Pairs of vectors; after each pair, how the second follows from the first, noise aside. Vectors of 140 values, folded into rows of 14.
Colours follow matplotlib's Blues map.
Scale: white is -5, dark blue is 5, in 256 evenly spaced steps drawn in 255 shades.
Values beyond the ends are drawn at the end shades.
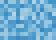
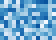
reversed, scaled up.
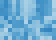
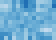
negated, partly zeroed.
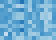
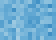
wrapped around, shrunk.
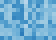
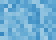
wrapped around, shrunk.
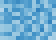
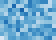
wrapped around, negated.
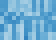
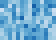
reversed, negated.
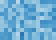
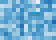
wrapped around, negated.
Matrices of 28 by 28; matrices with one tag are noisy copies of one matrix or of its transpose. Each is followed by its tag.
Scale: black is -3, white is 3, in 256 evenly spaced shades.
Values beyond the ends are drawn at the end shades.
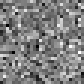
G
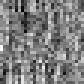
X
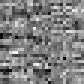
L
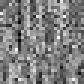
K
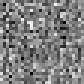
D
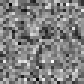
G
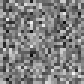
D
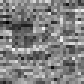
X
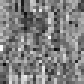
X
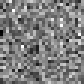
G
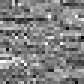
K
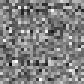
D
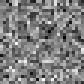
G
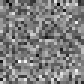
G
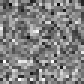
G
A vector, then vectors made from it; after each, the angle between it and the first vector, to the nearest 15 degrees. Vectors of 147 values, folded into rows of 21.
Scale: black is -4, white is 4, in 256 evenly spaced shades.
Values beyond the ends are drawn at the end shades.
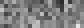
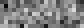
90 degrees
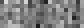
90 degrees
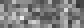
60 degrees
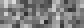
105 degrees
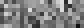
165 degrees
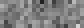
60 degrees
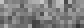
150 degrees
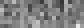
15 degrees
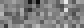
60 degrees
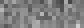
15 degrees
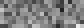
45 degrees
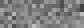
60 degrees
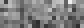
135 degrees
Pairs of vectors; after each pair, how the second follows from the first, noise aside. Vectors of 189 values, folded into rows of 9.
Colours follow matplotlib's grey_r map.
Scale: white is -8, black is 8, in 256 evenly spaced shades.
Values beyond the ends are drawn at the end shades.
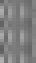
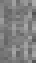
reversed.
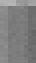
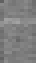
wrapped around, shrunk.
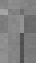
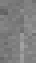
negated, shrunk.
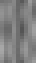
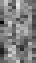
wrapped around, scaled up.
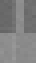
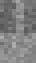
copied.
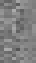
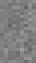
wrapped around, shrunk.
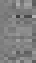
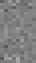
reversed, partly zeroed.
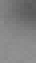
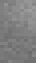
negated, shrunk.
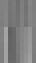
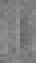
wrapped around, shrunk.
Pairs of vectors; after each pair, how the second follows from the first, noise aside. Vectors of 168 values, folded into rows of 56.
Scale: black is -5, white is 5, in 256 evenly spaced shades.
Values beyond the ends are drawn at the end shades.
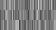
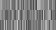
reversed.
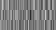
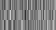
reversed.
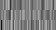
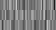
reversed.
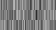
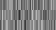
reversed.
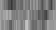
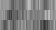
reversed.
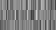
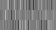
wrapped around, partly zeroed.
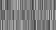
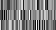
wrapped around, negated, scaled up.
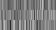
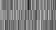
shuffled.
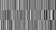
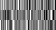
scaled up.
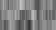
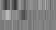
wrapped around, partly zeroed.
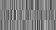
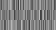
reversed.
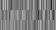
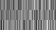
wrapped around, negated.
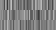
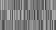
shuffled.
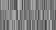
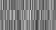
shuffled.
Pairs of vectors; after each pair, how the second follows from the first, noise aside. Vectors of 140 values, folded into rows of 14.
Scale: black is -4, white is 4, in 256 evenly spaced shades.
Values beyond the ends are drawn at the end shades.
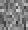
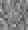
wrapped around, negated, shrunk.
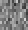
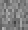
wrapped around, negated, shrunk.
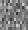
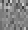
partly zeroed.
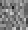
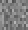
reversed, negated, shrunk.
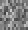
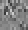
partly zeroed.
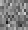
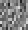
shuffled.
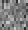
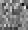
wrapped around, negated.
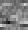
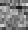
reversed.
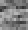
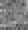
wrapped around, negated, shrunk.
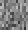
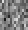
shuffled.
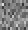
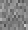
reversed, shrunk.
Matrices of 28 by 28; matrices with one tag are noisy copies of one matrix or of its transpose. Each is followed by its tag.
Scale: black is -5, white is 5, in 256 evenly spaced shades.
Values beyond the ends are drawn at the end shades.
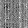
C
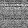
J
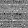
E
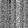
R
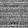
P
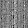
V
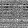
C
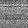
J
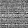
V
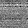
J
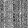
E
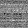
E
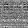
C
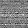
V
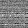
V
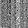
R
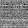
C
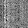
J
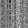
R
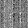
E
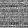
P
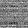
P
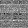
E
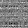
P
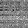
R
